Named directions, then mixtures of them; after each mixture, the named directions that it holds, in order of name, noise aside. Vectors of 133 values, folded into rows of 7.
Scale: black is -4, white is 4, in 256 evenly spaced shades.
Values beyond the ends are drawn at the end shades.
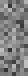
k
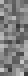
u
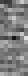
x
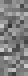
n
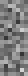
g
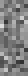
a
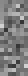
a, n.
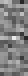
x.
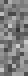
n, u.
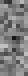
n, u, x.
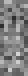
a, u, x.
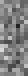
a, n, u.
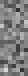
a, g.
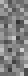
a, k, u.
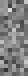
k.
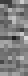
x.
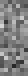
a.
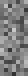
k.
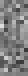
a.
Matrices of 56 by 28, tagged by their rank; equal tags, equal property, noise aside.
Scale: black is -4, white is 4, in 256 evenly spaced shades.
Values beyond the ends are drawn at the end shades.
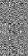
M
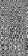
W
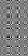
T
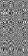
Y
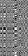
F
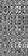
Y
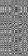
F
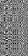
W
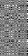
F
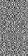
W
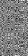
W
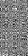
M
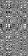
F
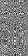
W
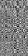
Y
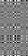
T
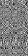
W
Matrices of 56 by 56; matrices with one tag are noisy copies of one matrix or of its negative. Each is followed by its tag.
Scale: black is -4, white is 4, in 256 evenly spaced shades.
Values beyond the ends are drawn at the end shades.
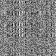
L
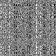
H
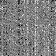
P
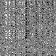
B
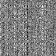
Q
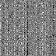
Q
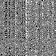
B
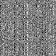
Q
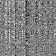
B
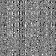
L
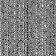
Q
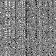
B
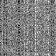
P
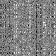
H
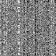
P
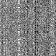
P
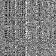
B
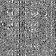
L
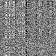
B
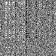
B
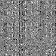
L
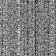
P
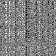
B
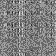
L
